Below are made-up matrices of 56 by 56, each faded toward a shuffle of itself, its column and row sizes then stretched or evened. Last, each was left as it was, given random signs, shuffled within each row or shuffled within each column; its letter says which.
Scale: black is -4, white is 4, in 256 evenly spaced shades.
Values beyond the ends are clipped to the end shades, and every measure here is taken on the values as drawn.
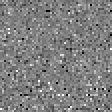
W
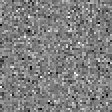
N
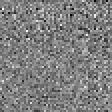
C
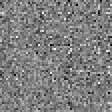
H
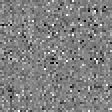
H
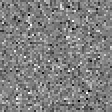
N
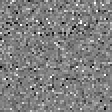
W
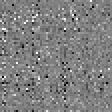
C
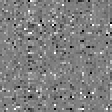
C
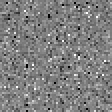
N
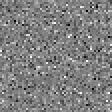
W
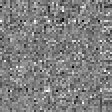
C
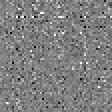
C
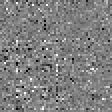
H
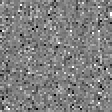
N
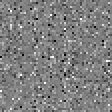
N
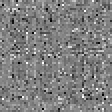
C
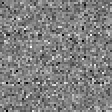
W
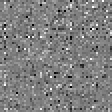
H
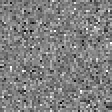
H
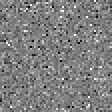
W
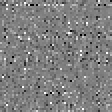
C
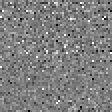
W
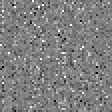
N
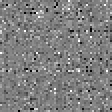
H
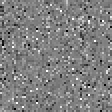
N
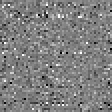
C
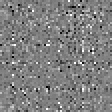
C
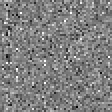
N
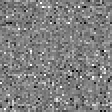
W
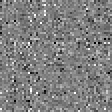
C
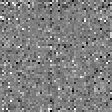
C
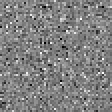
H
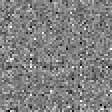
H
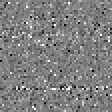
W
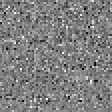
W
